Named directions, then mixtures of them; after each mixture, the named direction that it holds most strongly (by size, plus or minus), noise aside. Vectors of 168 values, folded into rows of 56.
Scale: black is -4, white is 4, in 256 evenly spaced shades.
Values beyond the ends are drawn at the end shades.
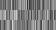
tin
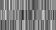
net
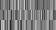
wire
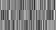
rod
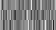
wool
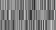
rod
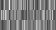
net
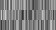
net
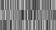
net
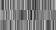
wool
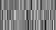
wool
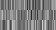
tin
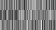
tin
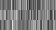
tin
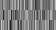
wire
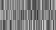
wool
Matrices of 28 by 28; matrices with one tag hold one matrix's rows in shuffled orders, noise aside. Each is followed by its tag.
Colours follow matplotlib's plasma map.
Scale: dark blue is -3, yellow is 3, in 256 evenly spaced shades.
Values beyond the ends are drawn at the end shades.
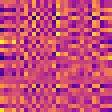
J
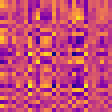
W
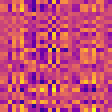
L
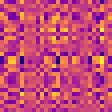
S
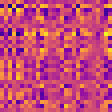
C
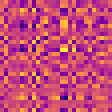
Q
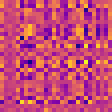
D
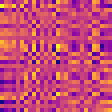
J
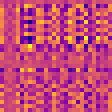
D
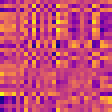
J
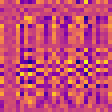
D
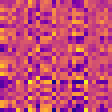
W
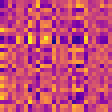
W
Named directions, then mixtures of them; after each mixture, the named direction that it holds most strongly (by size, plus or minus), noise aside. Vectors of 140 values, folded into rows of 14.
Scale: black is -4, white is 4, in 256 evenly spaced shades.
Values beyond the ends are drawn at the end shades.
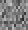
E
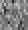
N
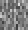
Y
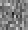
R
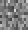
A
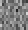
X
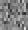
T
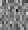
X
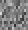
E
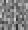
Y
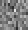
A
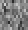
N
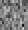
N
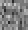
N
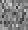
E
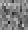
N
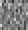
X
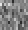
N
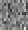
T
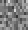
A
